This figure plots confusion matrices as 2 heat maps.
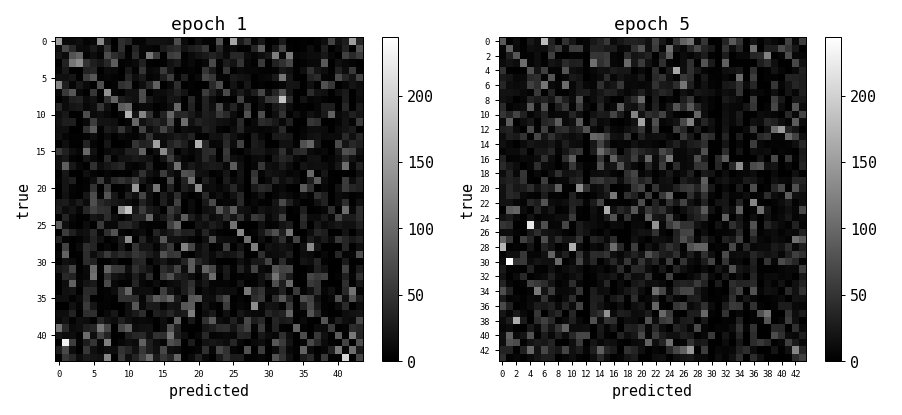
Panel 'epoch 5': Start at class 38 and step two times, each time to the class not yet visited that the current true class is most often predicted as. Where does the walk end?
24
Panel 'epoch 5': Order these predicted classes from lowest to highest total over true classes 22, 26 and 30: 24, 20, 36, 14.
14, 24, 20, 36
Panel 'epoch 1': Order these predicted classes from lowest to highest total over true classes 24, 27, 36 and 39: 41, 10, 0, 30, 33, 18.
30, 33, 41, 0, 18, 10
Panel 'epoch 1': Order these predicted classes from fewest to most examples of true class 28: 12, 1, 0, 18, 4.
0, 12, 4, 1, 18
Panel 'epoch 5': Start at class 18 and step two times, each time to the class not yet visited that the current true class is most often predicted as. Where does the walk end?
29
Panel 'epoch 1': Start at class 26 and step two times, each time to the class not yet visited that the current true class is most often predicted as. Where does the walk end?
2
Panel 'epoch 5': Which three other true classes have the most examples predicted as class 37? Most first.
23, 17, 41
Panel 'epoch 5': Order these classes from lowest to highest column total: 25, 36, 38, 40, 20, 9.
40, 38, 9, 25, 20, 36
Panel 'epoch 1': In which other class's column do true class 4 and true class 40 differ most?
16
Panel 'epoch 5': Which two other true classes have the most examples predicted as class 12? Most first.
40, 20
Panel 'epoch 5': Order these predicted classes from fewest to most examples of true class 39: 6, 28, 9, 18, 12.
12, 18, 6, 28, 9
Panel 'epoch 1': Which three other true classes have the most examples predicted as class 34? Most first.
39, 27, 15
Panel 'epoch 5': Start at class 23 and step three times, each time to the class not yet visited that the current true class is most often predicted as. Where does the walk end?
36
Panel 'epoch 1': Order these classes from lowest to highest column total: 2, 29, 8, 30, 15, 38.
30, 8, 38, 2, 29, 15
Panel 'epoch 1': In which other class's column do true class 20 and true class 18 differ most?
11
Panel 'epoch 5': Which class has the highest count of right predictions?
42
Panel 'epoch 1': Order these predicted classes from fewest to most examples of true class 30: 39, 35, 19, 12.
39, 35, 12, 19
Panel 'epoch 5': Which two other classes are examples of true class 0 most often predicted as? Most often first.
6, 27
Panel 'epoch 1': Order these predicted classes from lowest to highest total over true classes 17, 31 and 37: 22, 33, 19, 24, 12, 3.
3, 24, 12, 22, 33, 19
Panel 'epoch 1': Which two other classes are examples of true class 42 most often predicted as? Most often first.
40, 35
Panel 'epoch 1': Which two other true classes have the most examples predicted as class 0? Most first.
6, 39
